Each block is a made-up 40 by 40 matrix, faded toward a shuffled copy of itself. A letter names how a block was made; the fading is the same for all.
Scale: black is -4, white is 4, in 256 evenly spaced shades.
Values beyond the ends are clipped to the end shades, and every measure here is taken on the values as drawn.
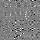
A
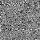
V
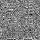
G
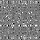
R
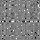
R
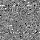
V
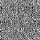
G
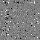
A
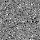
V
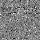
V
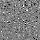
A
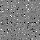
A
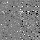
A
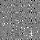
A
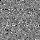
V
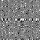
R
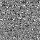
V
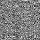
G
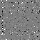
A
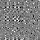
R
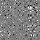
A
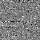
V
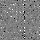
A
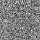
G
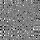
R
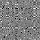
R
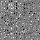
A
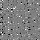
A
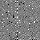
A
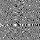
R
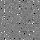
A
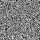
V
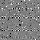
R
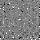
A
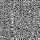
G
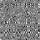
R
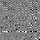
R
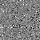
V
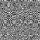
R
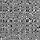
R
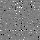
A
